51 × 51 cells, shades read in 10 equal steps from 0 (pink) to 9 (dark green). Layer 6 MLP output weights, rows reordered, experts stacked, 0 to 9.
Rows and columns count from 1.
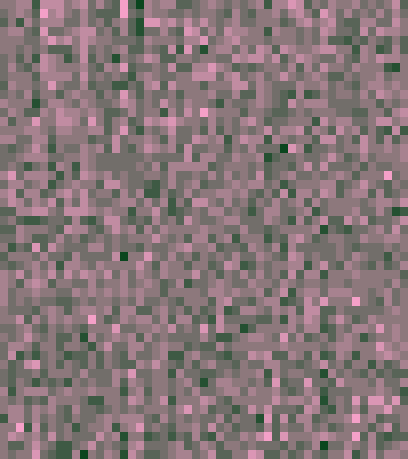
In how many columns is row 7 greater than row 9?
17
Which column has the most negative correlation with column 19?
14
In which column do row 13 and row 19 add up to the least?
26
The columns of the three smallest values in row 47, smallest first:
45, 34, 36
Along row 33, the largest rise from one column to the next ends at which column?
37
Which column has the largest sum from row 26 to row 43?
41
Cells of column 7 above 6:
3
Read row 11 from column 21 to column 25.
5 4 6 4 4
